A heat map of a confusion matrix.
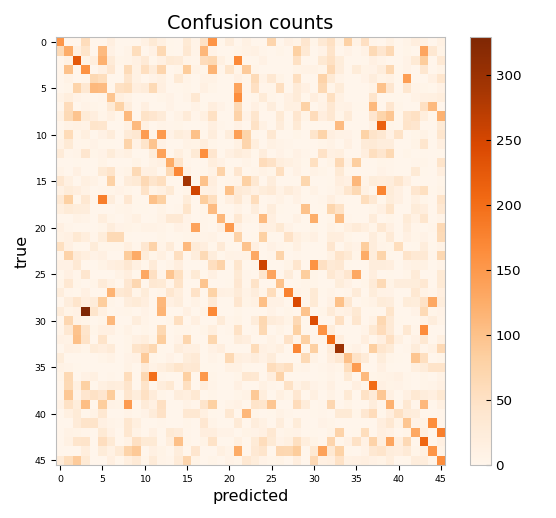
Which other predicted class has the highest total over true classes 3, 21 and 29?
18
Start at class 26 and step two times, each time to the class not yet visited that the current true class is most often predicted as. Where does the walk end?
5
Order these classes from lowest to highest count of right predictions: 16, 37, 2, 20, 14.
20, 14, 37, 2, 16
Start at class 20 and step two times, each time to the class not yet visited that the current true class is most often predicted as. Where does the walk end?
38
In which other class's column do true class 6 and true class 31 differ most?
43
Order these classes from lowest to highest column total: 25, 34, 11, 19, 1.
19, 34, 25, 11, 1
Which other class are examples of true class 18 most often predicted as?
29
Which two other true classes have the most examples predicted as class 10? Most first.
25, 34
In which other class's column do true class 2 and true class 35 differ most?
21
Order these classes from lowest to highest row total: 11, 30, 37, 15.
11, 37, 30, 15
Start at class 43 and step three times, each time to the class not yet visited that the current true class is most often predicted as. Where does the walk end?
45
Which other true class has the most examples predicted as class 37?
7
